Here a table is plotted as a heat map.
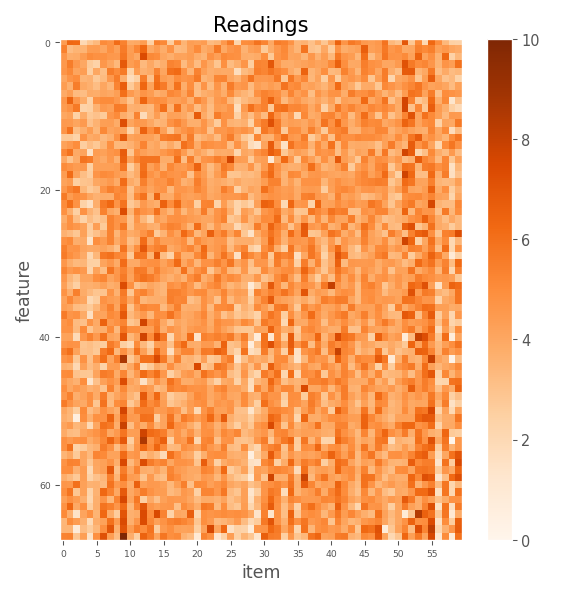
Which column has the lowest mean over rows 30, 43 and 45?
35
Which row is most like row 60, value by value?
31
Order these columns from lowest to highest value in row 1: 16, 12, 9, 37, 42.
37, 42, 16, 9, 12
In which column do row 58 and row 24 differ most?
59
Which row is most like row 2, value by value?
53
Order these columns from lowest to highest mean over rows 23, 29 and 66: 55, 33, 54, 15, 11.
15, 33, 54, 11, 55
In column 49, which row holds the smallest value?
43
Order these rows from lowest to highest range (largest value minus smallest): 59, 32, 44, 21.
32, 21, 44, 59
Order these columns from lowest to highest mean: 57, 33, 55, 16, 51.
33, 16, 57, 51, 55
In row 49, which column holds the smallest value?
58
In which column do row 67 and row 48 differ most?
9
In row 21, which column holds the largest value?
14
